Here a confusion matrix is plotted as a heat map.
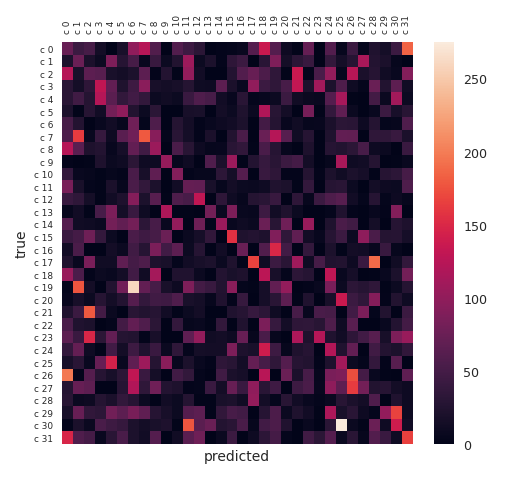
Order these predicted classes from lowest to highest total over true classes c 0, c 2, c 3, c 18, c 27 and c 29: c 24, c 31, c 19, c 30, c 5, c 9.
c 9, c 5, c 19, c 30, c 31, c 24
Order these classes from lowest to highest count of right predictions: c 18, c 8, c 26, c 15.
c 8, c 18, c 15, c 26
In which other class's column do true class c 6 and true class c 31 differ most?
c 0
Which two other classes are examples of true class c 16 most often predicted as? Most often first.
c 19, c 8
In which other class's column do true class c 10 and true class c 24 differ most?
c 18
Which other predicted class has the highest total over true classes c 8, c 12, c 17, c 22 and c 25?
c 6
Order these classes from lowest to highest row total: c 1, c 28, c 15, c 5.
c 28, c 5, c 1, c 15
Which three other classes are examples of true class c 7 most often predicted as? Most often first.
c 1, c 19, c 8
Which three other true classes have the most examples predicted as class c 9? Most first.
c 13, c 25, c 15
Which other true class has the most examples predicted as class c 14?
c 3
